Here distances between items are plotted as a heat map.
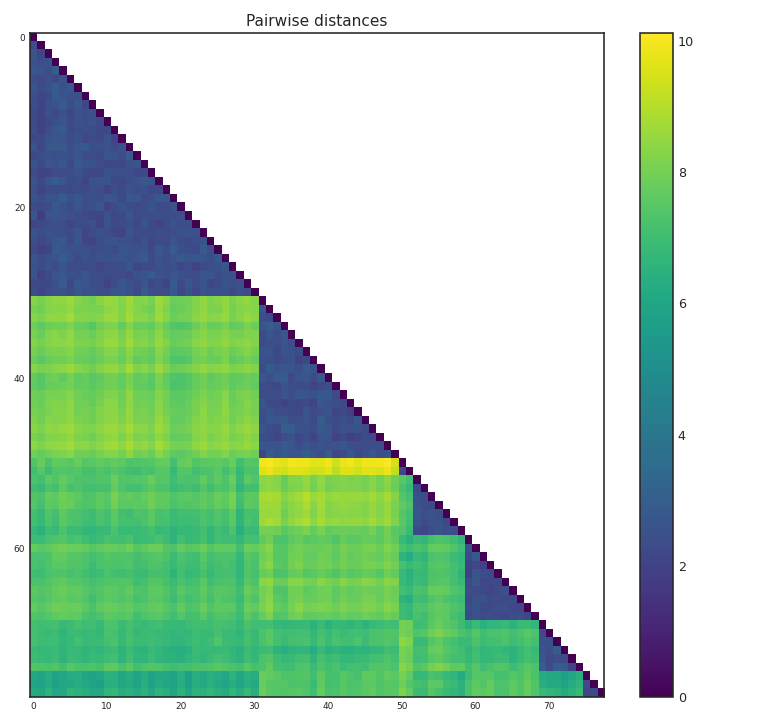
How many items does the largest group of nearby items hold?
31
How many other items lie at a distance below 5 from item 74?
5
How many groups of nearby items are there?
7
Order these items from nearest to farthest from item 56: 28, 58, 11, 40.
58, 28, 11, 40
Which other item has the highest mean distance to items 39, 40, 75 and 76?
50
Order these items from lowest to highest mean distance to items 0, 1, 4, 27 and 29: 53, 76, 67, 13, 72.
13, 76, 72, 53, 67
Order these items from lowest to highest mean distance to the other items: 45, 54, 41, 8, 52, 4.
8, 4, 41, 45, 52, 54
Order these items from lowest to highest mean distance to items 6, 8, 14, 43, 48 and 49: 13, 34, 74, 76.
34, 13, 76, 74
